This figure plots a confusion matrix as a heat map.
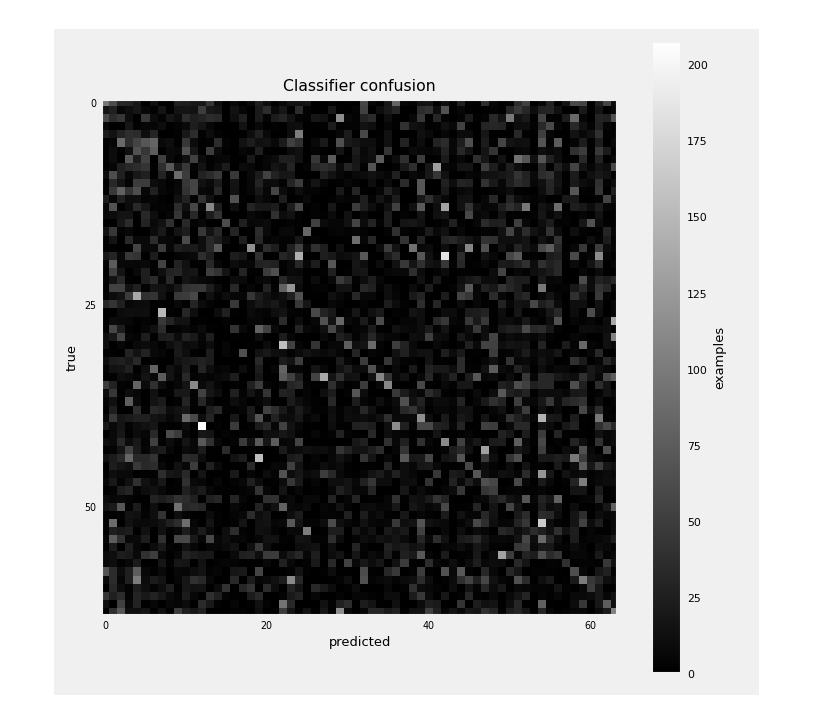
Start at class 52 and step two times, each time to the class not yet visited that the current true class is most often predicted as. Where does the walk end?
1
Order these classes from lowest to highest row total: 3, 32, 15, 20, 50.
3, 32, 15, 50, 20
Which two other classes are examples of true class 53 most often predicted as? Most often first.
25, 39
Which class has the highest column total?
54
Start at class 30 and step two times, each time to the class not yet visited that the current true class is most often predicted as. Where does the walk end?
59
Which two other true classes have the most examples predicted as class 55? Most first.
18, 3
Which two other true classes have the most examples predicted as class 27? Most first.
34, 46
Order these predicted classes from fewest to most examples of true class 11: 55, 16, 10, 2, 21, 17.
17, 16, 55, 10, 21, 2
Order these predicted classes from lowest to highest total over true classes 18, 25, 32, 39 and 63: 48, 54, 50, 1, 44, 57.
57, 48, 44, 50, 1, 54
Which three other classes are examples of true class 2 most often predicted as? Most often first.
29, 50, 58
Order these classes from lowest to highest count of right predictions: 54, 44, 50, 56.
56, 50, 44, 54
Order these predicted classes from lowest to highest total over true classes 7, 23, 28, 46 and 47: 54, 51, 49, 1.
49, 1, 51, 54
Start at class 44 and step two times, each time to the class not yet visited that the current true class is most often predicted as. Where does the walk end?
42
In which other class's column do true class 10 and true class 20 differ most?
28
